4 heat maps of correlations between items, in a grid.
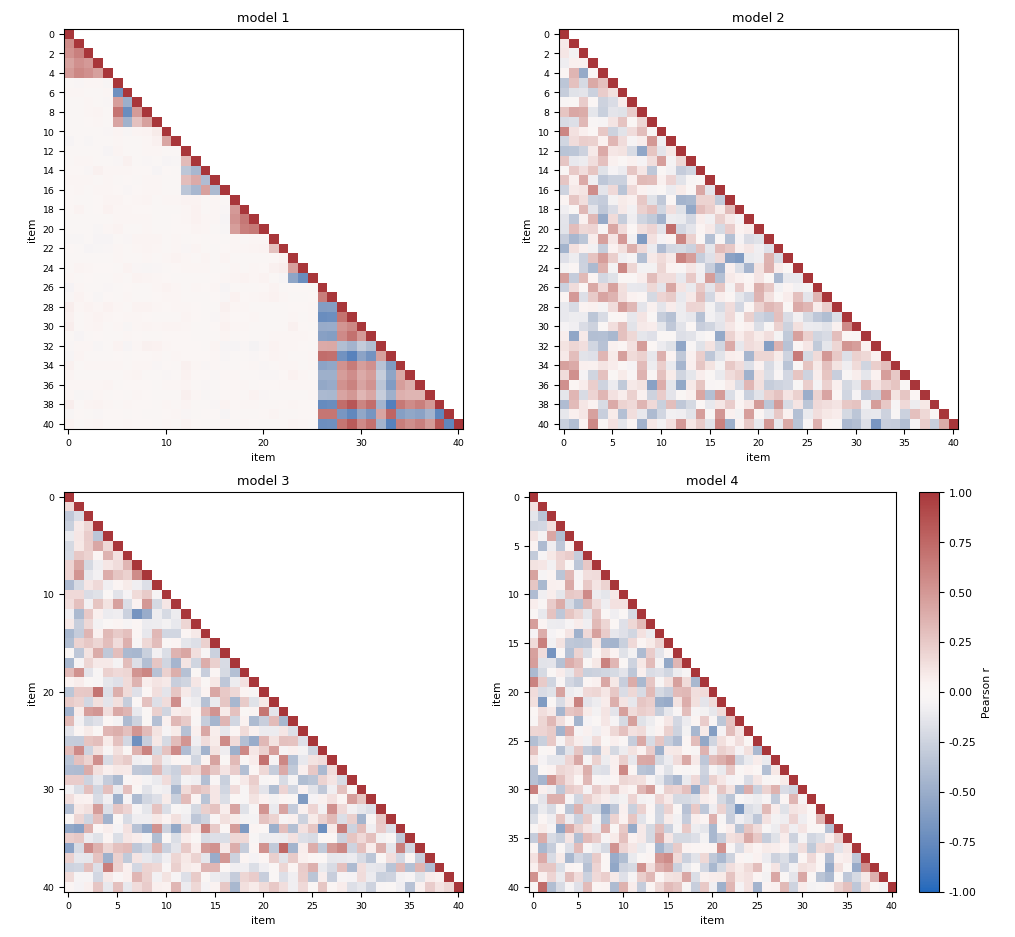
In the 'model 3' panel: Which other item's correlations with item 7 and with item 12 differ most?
25
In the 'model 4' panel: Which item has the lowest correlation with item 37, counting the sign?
9
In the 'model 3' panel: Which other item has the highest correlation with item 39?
7
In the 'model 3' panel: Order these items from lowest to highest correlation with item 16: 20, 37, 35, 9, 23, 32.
35, 9, 32, 20, 23, 37
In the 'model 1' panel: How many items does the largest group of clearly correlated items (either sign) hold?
15
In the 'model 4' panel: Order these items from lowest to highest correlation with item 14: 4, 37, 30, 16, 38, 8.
16, 30, 4, 8, 38, 37
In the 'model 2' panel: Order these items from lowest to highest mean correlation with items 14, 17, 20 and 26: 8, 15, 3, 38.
15, 8, 3, 38
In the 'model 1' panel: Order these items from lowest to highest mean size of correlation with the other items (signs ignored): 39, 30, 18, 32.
18, 32, 30, 39
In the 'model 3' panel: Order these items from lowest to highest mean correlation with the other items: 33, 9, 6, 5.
33, 9, 6, 5
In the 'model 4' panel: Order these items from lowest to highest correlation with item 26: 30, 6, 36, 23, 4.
6, 4, 23, 36, 30
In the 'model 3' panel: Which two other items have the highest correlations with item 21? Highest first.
11, 26
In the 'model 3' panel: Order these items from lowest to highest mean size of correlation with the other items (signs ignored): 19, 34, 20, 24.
19, 24, 20, 34
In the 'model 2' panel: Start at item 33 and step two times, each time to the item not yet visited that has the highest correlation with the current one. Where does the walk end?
6
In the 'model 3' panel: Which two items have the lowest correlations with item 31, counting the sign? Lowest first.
24, 5
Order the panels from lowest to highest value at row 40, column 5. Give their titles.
model 4, model 1, model 2, model 3
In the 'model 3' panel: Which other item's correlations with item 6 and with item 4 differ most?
38
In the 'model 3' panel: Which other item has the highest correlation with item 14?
34
